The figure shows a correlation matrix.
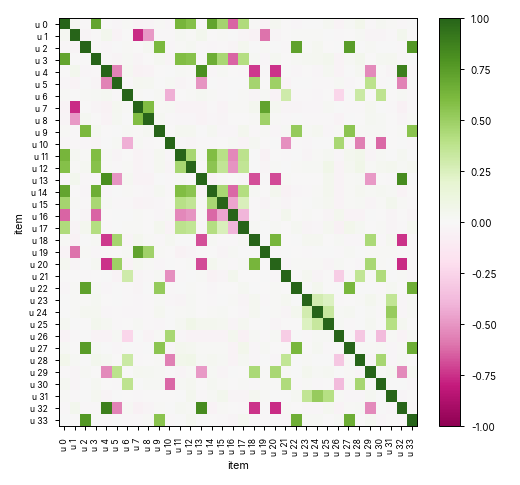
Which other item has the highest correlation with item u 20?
u 18
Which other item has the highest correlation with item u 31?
u 24
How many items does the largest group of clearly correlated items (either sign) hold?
8
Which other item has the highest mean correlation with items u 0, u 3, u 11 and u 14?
u 12
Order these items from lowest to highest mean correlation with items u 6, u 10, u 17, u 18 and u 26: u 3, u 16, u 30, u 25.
u 30, u 16, u 25, u 3
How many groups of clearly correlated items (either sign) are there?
6
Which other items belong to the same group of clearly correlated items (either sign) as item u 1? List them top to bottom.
u 7, u 8, u 19
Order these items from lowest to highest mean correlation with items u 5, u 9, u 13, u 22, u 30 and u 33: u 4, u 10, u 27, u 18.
u 10, u 18, u 4, u 27
